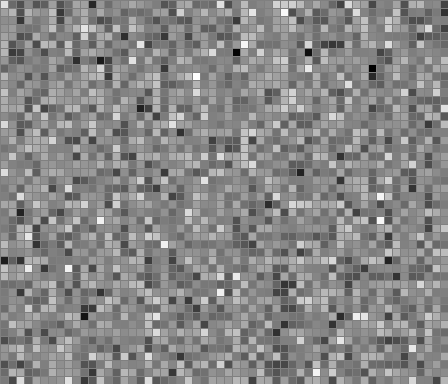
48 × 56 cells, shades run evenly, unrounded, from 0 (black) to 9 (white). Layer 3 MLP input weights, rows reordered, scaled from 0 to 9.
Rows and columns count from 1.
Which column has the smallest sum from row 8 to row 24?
47
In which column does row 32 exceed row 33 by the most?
49
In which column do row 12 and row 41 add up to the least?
42
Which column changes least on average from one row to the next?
8
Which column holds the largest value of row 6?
31
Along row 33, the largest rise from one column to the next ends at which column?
4
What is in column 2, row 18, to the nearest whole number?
6
